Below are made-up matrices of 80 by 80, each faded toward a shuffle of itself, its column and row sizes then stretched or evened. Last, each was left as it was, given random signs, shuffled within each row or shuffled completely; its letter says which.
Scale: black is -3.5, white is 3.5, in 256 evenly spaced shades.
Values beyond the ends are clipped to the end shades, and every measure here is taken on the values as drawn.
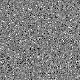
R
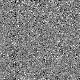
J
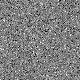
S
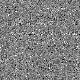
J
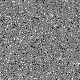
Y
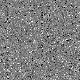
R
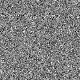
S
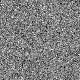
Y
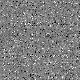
J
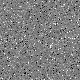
Y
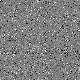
J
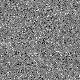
S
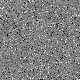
Y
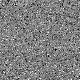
S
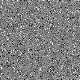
J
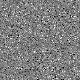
R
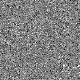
J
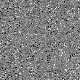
R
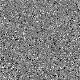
J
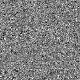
R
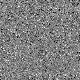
S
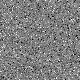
Y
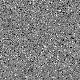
S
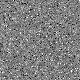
Y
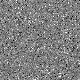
S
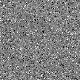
R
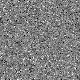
Y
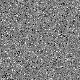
S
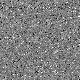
S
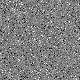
Y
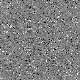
R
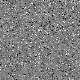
J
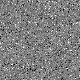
S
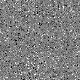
R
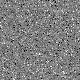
Y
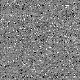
R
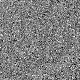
S
